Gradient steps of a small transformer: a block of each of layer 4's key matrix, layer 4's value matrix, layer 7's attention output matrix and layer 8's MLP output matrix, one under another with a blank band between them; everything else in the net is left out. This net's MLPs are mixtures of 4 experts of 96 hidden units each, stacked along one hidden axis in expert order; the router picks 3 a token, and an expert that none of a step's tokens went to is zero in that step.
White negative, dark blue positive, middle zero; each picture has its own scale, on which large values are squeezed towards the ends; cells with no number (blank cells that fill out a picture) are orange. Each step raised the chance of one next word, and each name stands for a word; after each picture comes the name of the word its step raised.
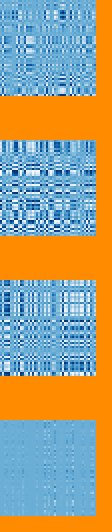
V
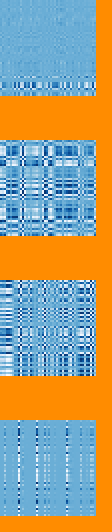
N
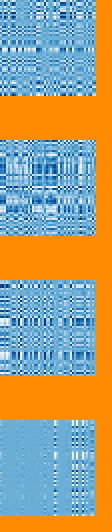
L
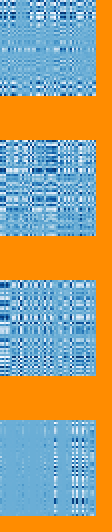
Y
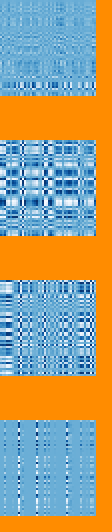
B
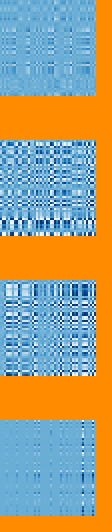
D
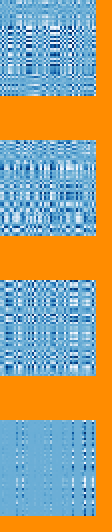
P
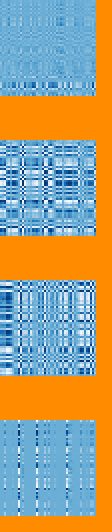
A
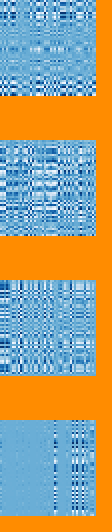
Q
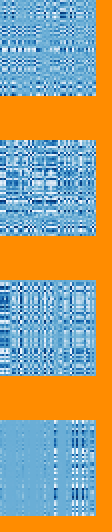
A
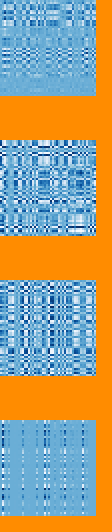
A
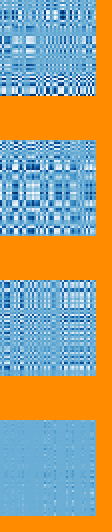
P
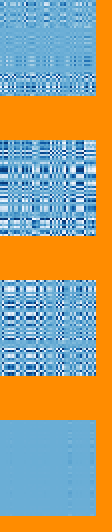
D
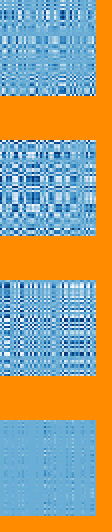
L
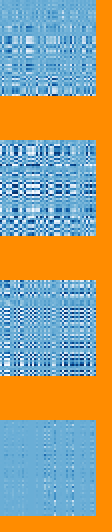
N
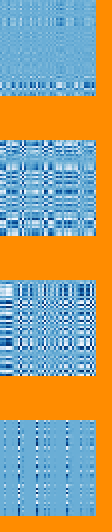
D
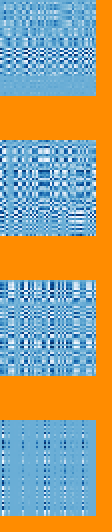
Q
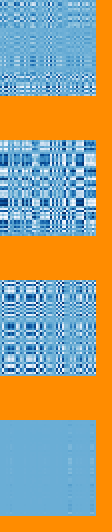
B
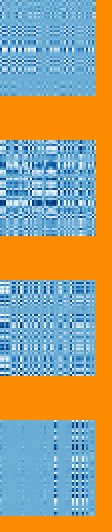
B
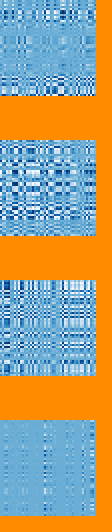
Q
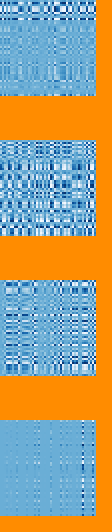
P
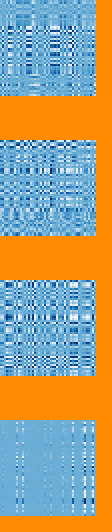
Y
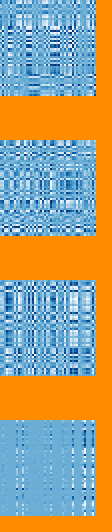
A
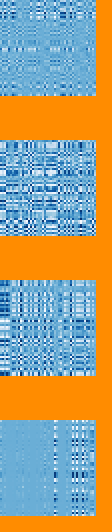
V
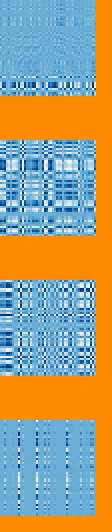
P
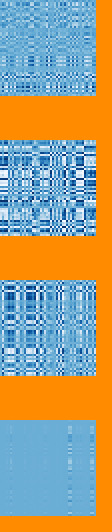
A
